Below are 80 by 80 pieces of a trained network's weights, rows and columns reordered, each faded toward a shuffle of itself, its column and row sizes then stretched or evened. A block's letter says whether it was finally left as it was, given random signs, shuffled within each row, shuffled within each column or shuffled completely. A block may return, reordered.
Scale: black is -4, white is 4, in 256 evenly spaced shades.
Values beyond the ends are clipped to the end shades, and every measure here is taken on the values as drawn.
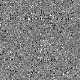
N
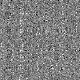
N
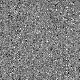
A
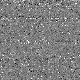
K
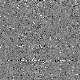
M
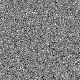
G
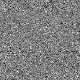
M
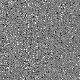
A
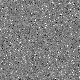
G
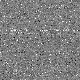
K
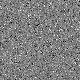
G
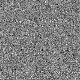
K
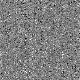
A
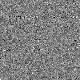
K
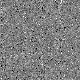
A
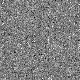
A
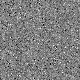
G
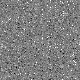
A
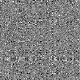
N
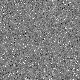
G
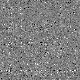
M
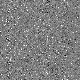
A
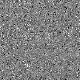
M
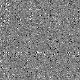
M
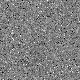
G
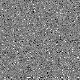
M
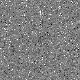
A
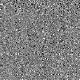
N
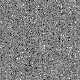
A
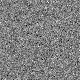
G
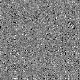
N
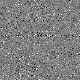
M
